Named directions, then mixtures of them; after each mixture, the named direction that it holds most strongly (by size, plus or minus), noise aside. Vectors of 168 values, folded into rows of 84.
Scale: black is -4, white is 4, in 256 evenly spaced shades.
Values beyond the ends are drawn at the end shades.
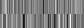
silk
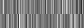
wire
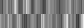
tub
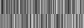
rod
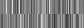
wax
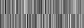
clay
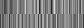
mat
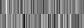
silk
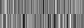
silk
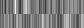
tub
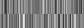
silk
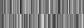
wax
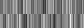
tub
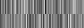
clay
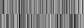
wire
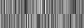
clay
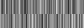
rod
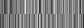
mat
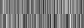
silk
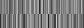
mat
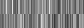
wax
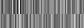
rod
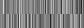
wire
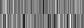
silk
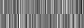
wire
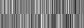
wax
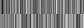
rod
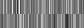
wax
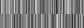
rod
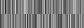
clay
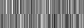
wax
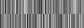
clay
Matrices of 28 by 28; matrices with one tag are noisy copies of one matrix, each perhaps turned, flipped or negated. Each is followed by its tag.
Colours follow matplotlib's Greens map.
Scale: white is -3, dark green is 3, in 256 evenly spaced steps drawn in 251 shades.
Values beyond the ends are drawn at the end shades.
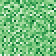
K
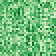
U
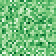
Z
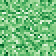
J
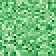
J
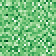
K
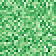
K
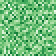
K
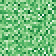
K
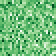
J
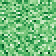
J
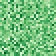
K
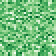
J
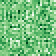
U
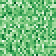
J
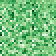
Z
